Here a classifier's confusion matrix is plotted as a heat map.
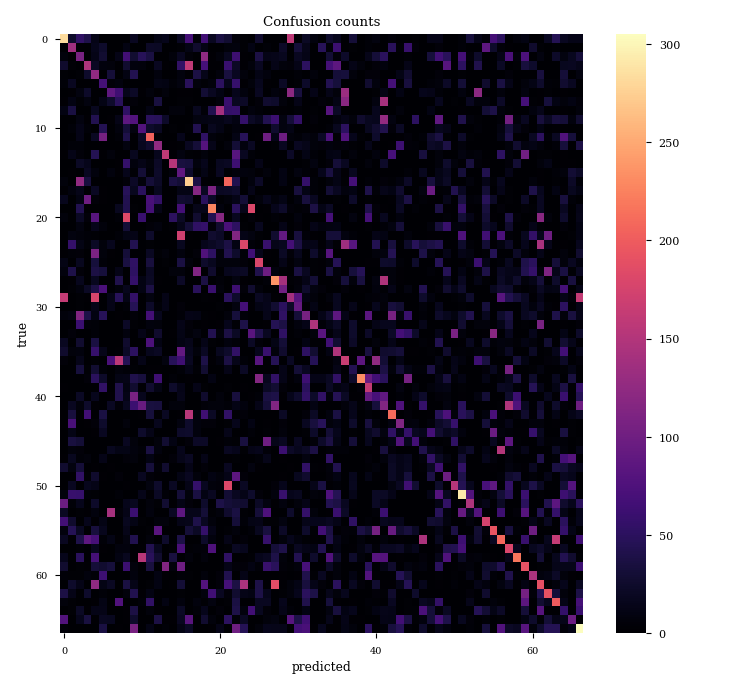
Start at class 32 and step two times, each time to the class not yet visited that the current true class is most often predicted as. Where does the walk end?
27
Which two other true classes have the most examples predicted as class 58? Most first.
41, 40
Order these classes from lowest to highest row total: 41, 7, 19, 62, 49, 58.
49, 7, 62, 19, 41, 58
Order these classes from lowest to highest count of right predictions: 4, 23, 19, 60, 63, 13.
4, 60, 13, 23, 63, 19
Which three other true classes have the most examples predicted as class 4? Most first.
29, 61, 24
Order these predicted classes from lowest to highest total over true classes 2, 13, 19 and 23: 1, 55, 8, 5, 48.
55, 5, 1, 8, 48
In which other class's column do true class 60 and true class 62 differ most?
59
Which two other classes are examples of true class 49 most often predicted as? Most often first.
22, 2
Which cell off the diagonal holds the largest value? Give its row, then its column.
16, 21
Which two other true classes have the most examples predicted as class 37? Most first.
23, 16
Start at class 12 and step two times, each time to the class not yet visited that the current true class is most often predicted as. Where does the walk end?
3
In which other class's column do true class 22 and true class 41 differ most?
15
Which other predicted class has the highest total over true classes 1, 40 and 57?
33
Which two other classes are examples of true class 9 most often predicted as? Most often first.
41, 57
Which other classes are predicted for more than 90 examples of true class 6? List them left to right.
29, 36, 53
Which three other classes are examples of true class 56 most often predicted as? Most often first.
63, 46, 3
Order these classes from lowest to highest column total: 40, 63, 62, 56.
62, 40, 63, 56
